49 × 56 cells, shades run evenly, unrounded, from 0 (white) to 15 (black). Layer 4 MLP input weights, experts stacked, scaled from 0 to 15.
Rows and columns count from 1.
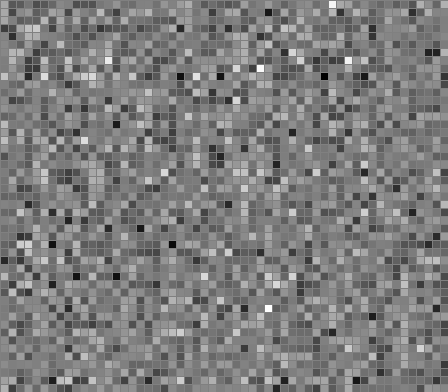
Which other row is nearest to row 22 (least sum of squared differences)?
11
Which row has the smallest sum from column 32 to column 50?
39
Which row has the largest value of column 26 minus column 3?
27
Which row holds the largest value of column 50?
24
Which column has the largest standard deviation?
9
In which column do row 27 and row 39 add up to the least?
46
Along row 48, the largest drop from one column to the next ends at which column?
8
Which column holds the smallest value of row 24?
31
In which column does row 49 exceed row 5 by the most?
35
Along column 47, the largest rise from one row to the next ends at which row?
25
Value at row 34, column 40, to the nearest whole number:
10
